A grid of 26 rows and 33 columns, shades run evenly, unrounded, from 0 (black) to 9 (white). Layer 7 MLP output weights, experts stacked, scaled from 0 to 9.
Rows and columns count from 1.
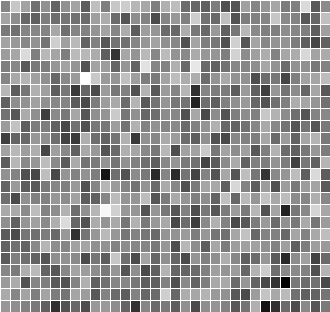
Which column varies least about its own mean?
17
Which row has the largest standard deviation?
15
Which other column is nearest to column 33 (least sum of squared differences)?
10
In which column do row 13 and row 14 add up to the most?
2
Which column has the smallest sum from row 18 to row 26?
18
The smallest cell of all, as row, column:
24, 29
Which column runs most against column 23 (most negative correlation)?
16
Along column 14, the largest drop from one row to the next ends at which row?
12
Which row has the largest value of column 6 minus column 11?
4
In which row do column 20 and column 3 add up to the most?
5
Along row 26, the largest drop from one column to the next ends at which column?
27
